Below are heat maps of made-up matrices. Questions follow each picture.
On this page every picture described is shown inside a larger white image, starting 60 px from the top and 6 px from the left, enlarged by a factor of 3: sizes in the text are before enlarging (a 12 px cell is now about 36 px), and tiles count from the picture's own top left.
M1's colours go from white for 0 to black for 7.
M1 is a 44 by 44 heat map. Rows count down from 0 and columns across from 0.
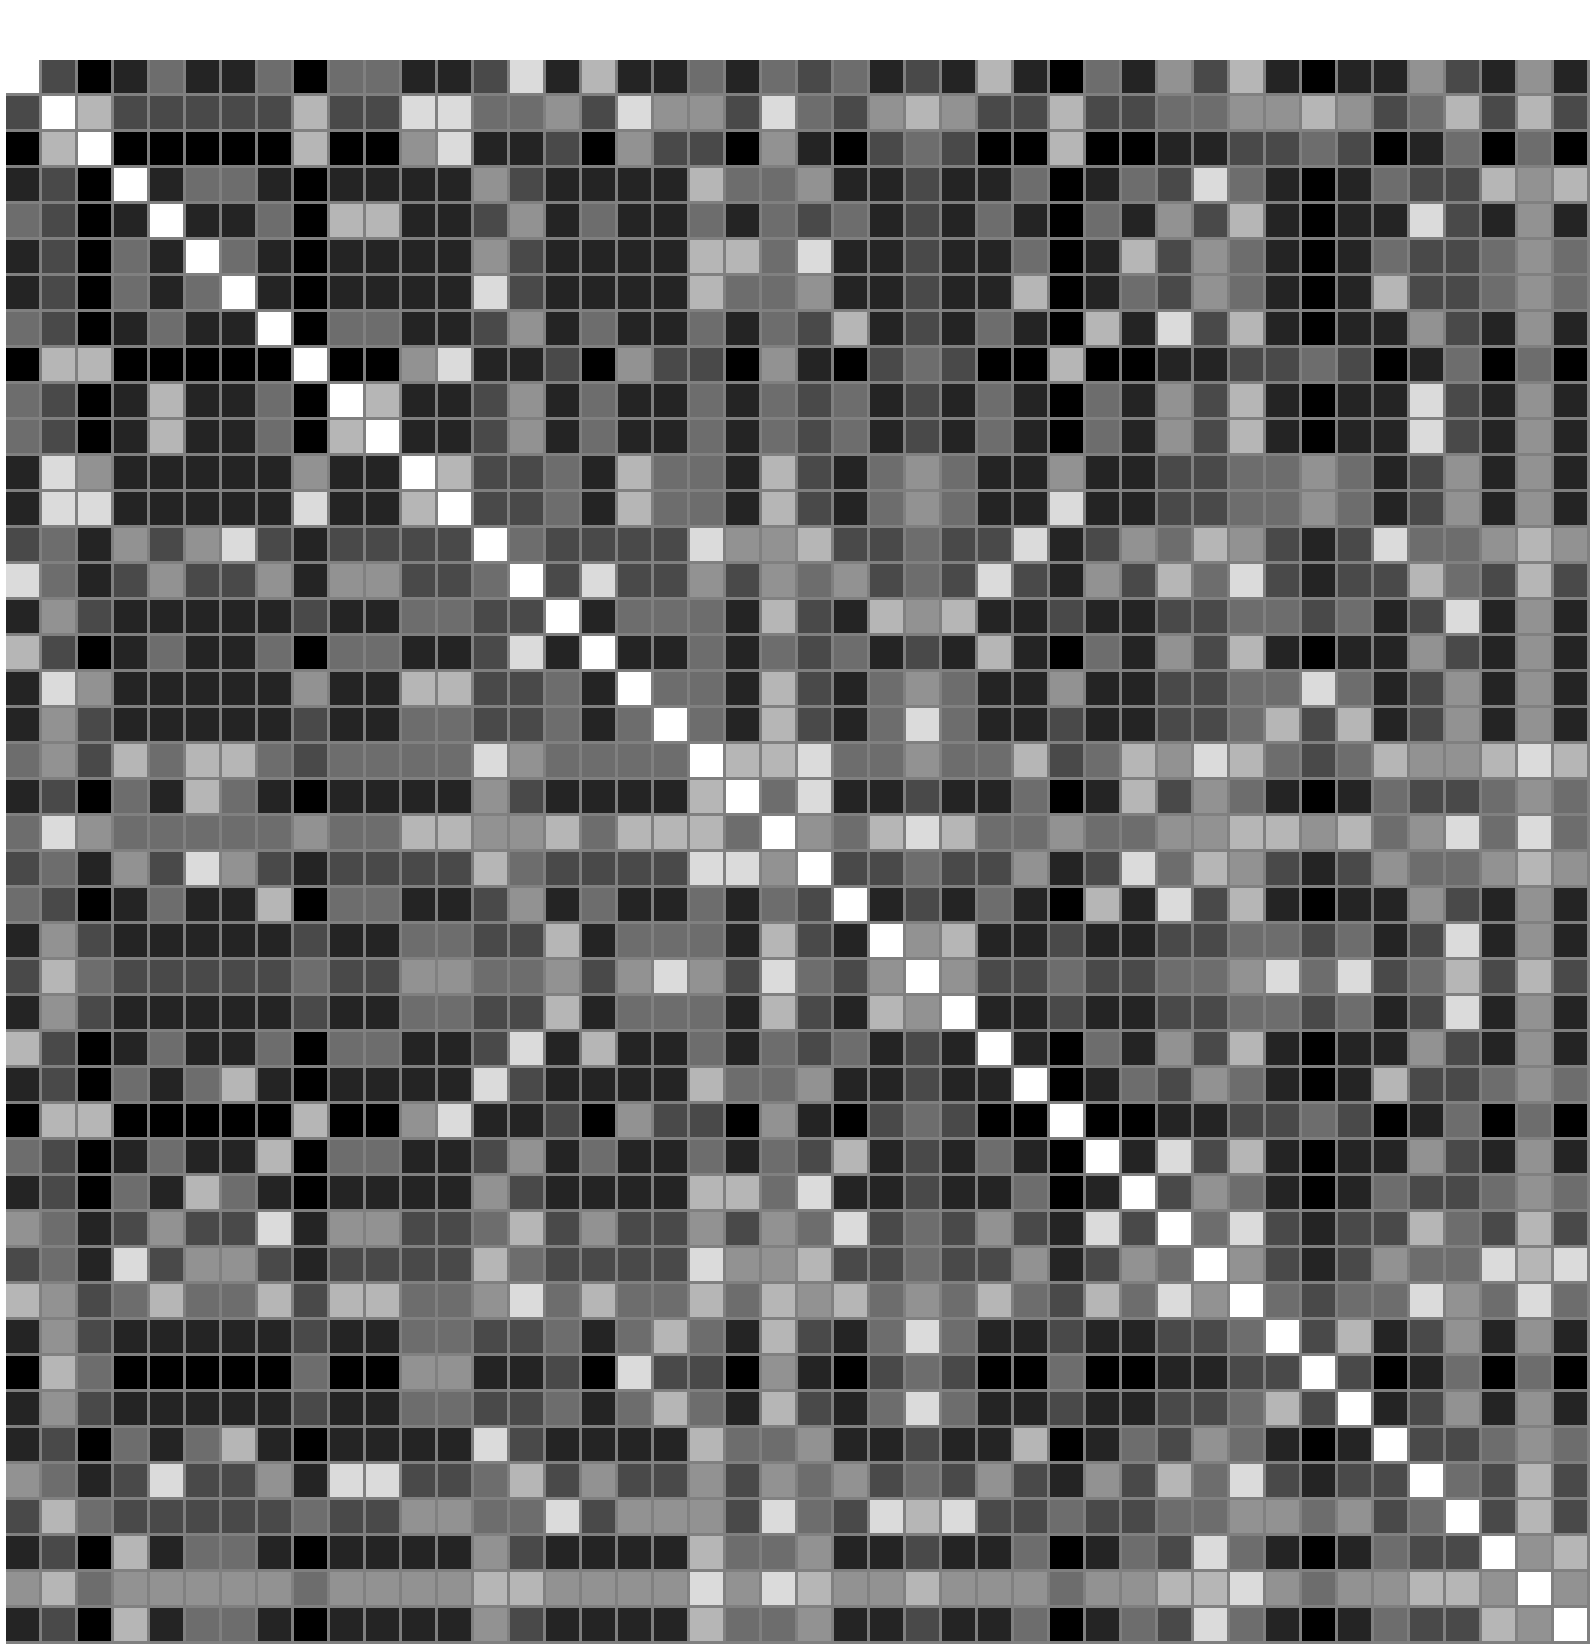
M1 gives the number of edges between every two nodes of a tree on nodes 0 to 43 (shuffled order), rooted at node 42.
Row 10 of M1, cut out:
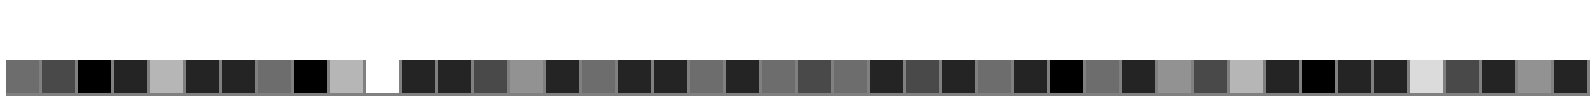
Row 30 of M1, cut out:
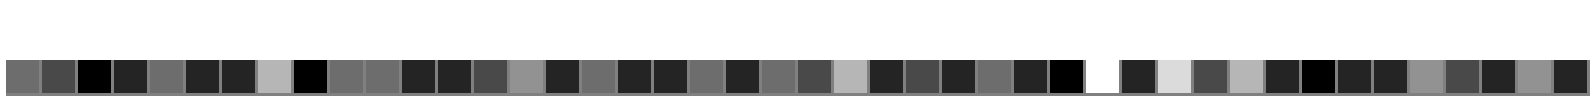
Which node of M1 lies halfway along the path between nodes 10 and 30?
34
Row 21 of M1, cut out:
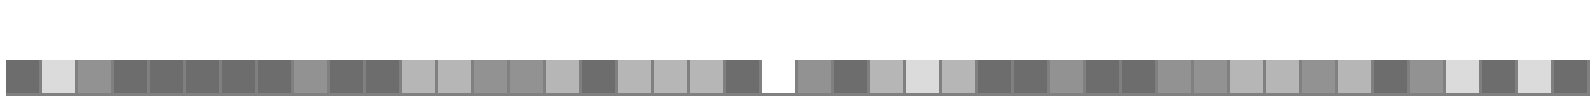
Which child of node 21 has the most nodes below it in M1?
1
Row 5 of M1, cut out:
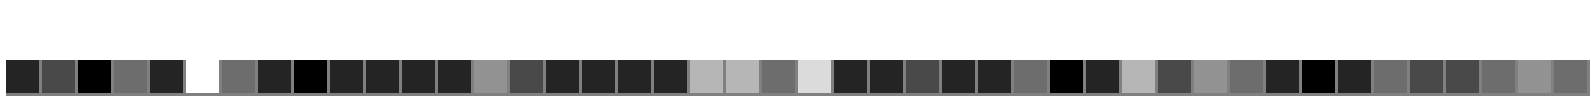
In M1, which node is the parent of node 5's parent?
19
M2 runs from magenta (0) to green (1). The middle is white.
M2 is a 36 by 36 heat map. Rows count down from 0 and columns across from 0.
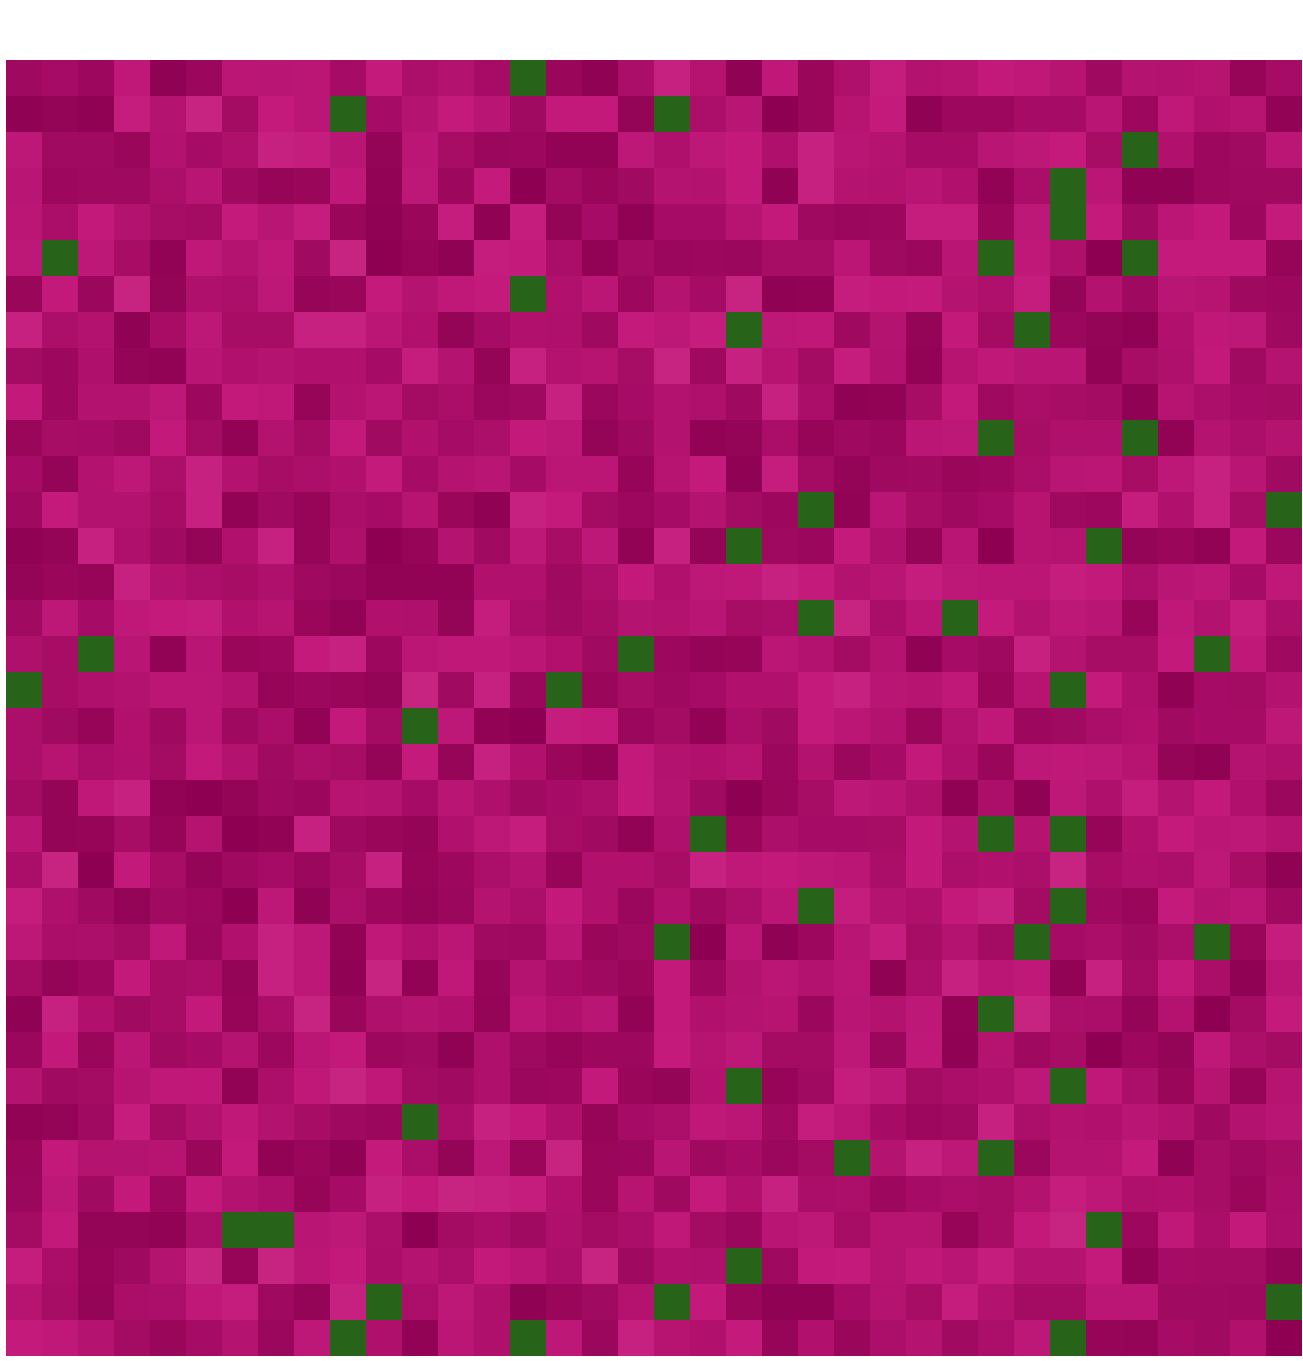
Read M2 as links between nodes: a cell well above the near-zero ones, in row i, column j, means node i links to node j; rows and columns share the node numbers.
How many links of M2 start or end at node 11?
2
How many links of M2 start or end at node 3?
1
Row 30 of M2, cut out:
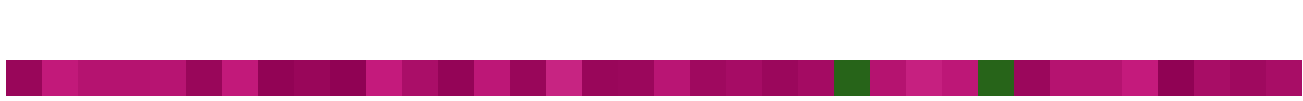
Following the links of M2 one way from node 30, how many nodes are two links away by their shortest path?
2
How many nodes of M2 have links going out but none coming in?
10
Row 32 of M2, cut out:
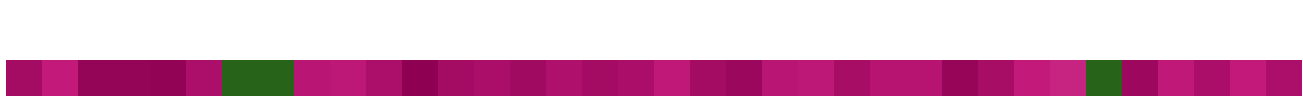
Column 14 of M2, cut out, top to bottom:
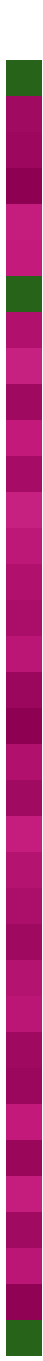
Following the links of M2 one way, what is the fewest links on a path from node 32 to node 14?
2
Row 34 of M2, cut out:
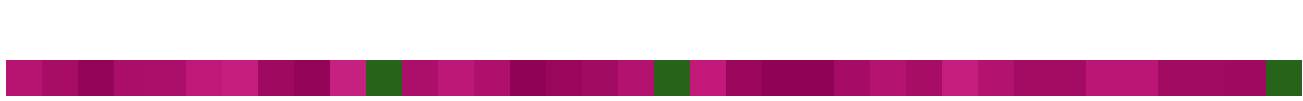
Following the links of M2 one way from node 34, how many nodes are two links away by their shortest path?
6
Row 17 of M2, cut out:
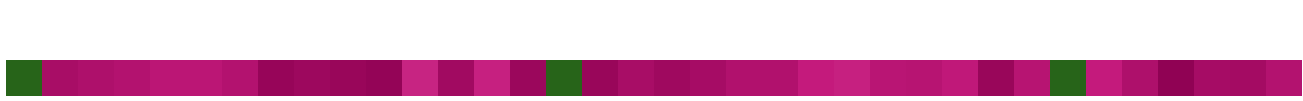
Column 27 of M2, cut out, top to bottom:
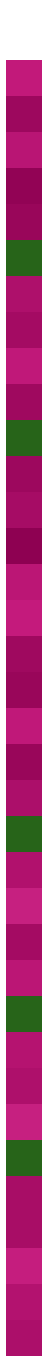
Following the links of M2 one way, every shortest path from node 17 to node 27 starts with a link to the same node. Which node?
node 15
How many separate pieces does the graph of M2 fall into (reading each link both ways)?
3
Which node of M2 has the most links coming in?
node 29
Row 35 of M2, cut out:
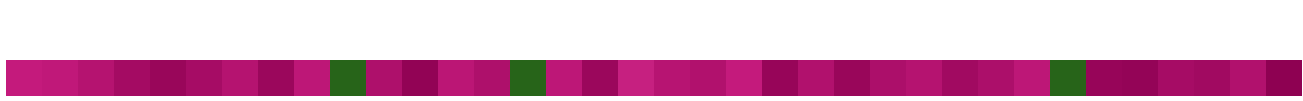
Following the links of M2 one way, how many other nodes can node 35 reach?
4
